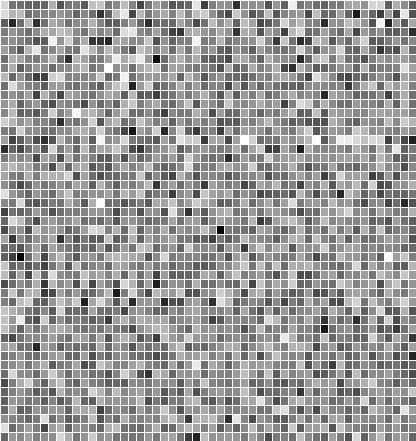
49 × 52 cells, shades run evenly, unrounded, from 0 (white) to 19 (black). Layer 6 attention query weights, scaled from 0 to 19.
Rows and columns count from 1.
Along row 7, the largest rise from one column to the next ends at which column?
20
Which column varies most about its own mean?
38
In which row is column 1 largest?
17
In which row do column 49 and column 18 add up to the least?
29
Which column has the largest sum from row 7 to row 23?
5
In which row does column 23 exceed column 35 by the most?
46
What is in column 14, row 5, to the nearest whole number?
16
